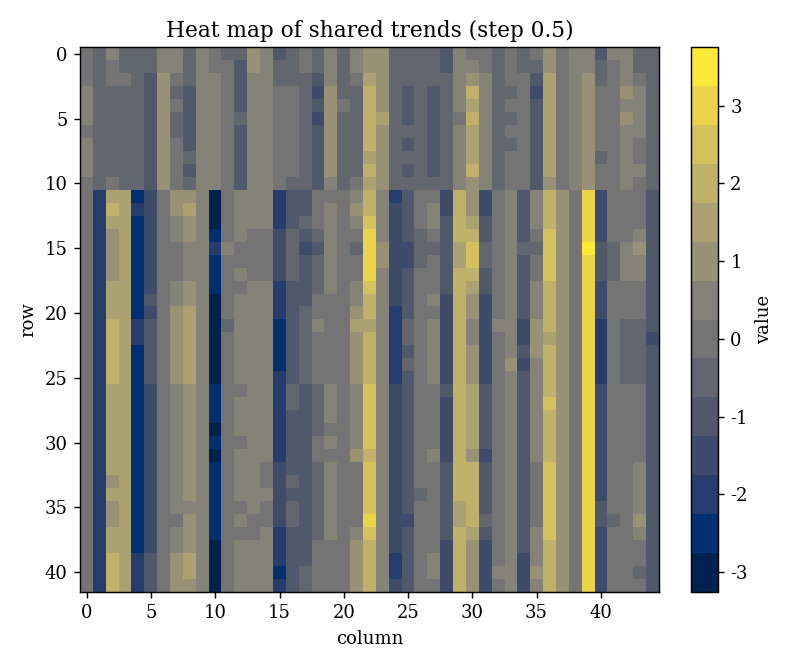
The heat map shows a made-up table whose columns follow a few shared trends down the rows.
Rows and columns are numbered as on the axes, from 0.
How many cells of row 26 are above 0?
18
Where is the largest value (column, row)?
39, 15
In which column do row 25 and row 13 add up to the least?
10
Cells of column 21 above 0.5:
12
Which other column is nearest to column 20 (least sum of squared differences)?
32
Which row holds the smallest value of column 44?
22
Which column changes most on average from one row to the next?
30
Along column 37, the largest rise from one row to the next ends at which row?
11
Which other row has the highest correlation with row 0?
1
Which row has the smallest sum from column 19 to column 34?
0
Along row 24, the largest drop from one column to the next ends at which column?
40
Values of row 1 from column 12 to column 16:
-1 1 0.5 -0.5 -0.5
